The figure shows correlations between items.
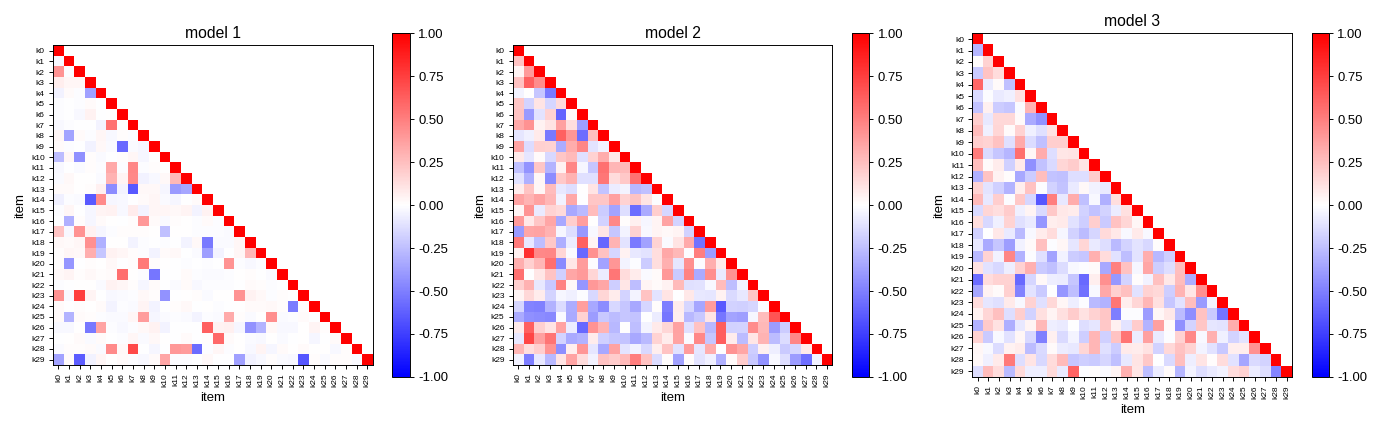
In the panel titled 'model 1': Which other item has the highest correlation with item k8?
k20
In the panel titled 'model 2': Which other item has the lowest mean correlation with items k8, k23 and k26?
k6
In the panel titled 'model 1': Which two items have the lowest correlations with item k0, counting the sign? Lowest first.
k29, k10
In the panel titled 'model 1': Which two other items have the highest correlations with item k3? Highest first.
k18, k19
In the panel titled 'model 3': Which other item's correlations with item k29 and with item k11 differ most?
k19
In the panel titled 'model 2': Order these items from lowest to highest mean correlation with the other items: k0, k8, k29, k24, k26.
k24, k29, k8, k26, k0
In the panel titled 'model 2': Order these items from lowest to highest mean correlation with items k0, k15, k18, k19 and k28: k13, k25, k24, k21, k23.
k25, k24, k23, k13, k21
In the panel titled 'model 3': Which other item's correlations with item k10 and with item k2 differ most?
k21
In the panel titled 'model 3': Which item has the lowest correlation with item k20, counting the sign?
k24
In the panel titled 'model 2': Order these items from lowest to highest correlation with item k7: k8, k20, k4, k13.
k20, k13, k8, k4
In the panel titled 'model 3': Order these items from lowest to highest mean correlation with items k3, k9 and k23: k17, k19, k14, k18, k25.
k18, k25, k17, k19, k14
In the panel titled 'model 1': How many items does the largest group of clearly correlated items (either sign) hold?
6
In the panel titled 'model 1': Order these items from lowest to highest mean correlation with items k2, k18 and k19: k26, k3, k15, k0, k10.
k26, k10, k15, k0, k3
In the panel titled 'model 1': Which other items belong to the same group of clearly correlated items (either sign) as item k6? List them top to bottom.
k9, k21
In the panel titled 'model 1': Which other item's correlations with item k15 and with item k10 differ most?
k27
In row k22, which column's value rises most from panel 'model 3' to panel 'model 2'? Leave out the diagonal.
k4
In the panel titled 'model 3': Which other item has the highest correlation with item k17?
k25
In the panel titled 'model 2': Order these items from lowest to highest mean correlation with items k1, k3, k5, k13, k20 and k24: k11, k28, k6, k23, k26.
k11, k23, k26, k6, k28
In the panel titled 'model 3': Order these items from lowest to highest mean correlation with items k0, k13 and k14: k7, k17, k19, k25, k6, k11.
k6, k19, k25, k17, k11, k7
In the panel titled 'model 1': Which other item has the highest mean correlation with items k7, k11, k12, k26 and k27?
k28
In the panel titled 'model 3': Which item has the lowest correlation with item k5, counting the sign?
k11
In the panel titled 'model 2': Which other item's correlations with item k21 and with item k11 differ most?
k18
